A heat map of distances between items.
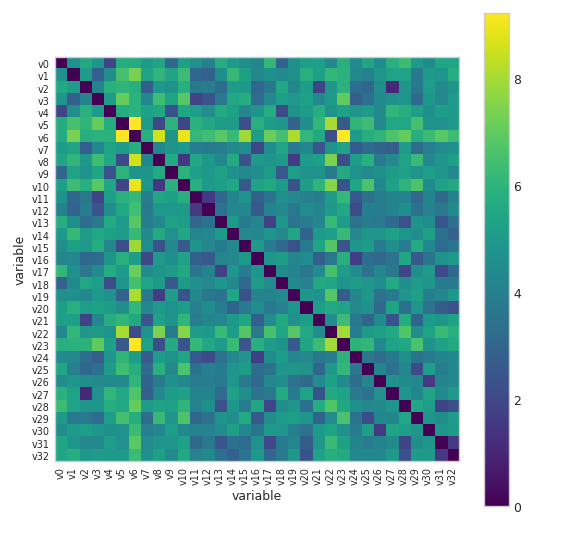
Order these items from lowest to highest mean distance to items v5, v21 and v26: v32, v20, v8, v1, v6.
v8, v20, v32, v1, v6
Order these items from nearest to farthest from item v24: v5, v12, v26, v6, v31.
v12, v26, v31, v6, v5
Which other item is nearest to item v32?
v31
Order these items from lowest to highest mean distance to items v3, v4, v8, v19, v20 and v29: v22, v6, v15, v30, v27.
v15, v30, v27, v22, v6
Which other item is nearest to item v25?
v29
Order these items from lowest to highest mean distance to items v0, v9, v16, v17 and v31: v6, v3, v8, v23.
v3, v8, v23, v6
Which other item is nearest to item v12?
v11
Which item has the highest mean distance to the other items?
v6
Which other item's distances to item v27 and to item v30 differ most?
v2
